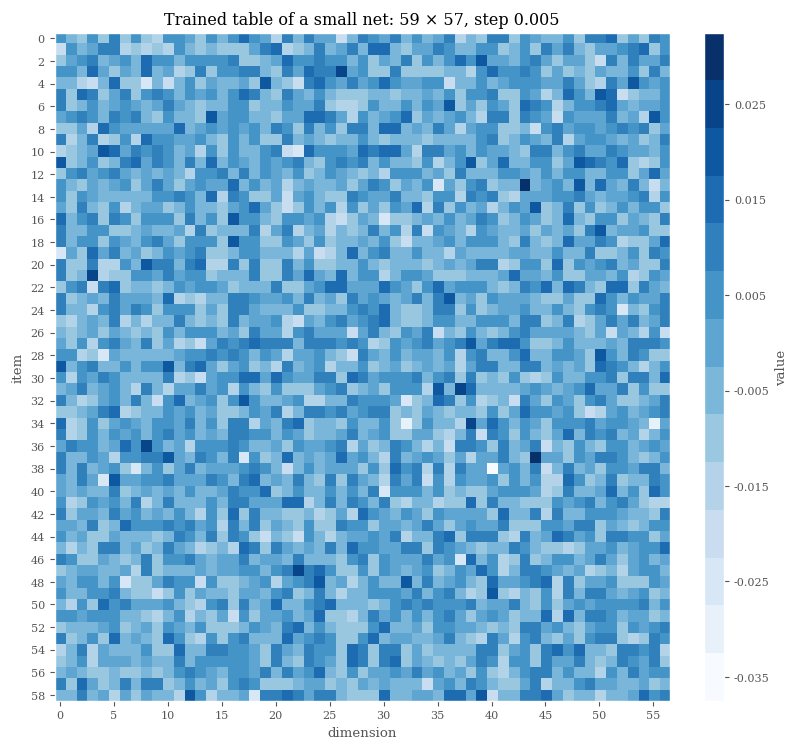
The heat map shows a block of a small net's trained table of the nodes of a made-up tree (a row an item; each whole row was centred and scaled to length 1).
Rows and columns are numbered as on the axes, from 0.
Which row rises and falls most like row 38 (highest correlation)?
15
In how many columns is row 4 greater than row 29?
24
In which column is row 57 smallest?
34
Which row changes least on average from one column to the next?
52
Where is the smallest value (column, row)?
40, 38
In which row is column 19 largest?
4
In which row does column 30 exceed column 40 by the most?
58
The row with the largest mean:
27
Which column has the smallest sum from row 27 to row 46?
45
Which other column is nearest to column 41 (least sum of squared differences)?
7
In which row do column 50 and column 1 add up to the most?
28
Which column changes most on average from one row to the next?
21
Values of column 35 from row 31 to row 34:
0.02 0.015 -0.005 -0.005
